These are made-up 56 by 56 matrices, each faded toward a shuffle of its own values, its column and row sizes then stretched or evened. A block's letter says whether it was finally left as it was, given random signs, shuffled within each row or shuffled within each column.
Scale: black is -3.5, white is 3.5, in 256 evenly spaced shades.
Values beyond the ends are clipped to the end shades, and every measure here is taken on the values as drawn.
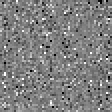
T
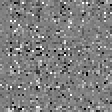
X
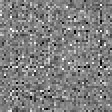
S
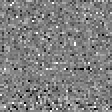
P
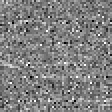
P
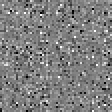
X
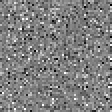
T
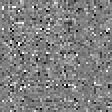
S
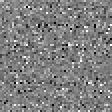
P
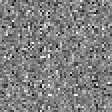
X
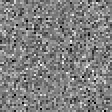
T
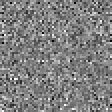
X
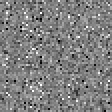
T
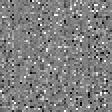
T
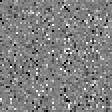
T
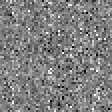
T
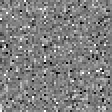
T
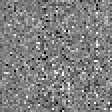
T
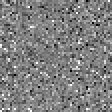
T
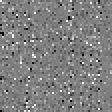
T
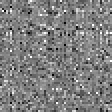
S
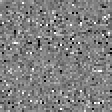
P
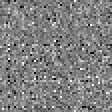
X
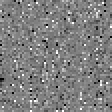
T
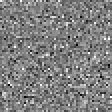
P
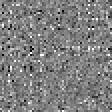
S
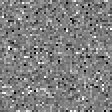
P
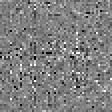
S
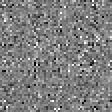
X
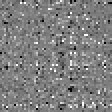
S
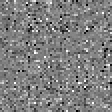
X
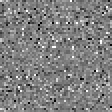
P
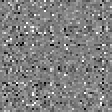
S
